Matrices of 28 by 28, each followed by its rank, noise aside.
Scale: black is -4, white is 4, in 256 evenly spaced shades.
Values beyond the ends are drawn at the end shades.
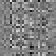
three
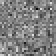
five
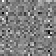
four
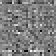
five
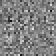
four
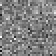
five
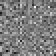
five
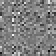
three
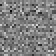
five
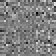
four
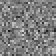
six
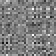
four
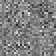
six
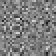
four
